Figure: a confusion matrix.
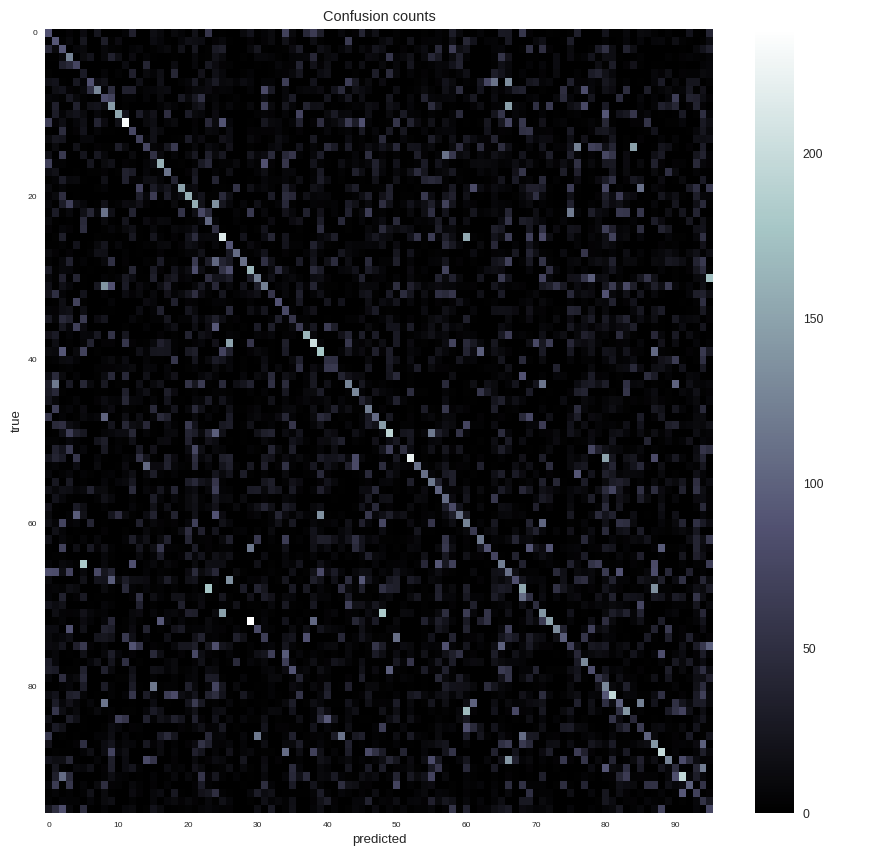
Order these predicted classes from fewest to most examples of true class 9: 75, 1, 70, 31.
75, 1, 70, 31
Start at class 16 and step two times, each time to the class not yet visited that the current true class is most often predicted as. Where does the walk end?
8
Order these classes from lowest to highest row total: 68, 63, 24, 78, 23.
23, 24, 78, 63, 68
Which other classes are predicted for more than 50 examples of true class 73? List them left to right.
3, 30, 66, 78, 89
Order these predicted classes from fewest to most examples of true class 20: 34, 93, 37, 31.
31, 37, 93, 34
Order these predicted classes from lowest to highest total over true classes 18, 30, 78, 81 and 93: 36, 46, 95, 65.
46, 36, 65, 95
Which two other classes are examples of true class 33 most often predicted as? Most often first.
4, 94
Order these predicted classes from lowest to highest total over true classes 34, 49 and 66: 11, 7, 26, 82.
11, 26, 7, 82
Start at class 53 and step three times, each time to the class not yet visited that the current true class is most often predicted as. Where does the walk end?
40
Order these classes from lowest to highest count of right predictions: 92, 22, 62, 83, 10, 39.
22, 92, 62, 83, 10, 39
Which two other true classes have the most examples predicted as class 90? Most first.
43, 91
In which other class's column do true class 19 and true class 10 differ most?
85
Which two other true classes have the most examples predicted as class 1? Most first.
43, 66
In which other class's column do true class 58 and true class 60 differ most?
71
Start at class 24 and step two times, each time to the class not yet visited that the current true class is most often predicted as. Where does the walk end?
15
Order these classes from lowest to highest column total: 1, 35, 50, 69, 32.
32, 35, 50, 69, 1
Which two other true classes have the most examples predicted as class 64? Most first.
6, 57
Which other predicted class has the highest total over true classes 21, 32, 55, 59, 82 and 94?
24
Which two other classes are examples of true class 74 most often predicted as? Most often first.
50, 37
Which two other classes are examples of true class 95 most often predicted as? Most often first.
2, 88
